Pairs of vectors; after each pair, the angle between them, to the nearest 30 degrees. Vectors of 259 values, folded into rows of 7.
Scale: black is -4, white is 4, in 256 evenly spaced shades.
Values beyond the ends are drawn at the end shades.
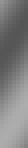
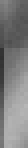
30 degrees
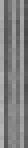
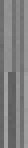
150 degrees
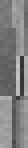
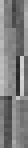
150 degrees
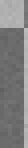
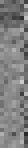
120 degrees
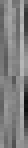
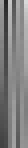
90 degrees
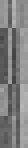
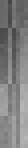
60 degrees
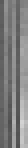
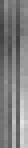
30 degrees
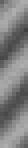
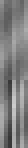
120 degrees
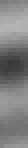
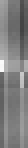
120 degrees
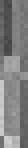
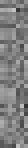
90 degrees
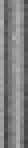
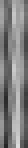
30 degrees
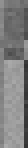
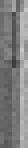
120 degrees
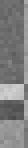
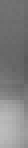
90 degrees
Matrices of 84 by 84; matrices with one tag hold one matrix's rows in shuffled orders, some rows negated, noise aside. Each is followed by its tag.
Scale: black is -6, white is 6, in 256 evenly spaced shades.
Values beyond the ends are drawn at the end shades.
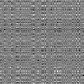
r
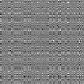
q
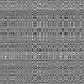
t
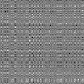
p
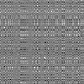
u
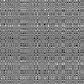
u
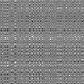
p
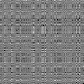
r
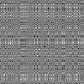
u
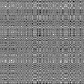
t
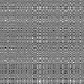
t
